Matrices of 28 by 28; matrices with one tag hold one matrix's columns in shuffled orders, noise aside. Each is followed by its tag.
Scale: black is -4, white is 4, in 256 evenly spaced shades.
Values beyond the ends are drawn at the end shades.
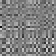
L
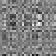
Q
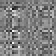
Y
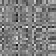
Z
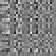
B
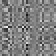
Z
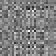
Y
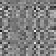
Y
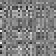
Y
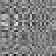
Q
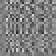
B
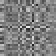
Z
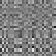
L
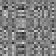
Y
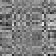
Q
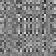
B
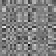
Z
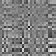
L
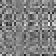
Q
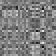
Y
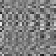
Q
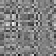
Q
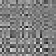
L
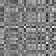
Z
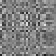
Q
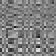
L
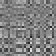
L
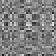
Q
